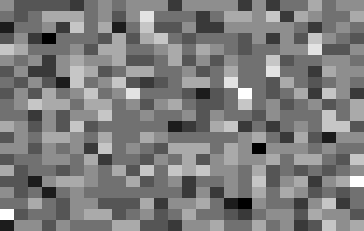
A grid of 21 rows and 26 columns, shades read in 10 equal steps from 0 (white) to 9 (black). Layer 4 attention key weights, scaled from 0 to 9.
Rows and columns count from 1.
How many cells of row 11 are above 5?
4
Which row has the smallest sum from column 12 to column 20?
16
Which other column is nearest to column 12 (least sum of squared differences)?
2
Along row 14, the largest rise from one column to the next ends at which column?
19
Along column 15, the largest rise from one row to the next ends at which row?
9
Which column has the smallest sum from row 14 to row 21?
26
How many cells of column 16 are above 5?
5
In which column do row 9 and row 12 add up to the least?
24
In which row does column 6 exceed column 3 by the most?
10
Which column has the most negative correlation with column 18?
15
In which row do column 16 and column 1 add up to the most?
3
